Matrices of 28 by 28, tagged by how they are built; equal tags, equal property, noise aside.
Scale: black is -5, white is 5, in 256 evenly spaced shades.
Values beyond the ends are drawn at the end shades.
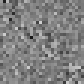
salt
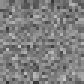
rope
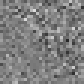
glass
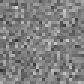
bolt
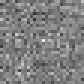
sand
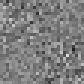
salt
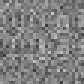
rope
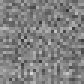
rope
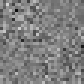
salt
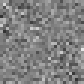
salt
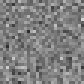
sand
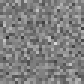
bolt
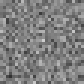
rope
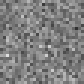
bolt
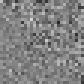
glass
